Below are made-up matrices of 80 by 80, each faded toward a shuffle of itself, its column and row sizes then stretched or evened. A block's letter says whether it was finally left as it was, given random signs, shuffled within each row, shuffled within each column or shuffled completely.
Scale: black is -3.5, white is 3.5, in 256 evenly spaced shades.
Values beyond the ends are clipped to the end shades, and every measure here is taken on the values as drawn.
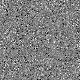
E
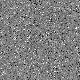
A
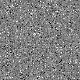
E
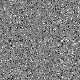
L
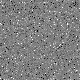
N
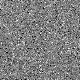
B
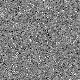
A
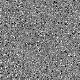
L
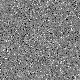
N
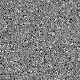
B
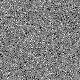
N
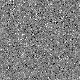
E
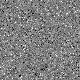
B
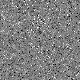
A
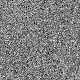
N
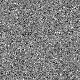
B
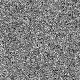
N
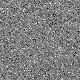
N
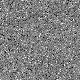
N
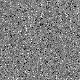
A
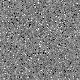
A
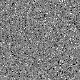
A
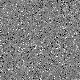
A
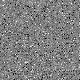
L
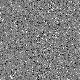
A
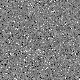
B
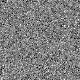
E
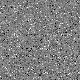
B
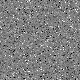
B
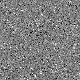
B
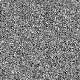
L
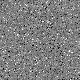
N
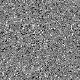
L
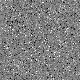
A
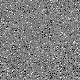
L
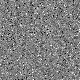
N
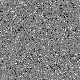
B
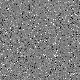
A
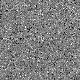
E
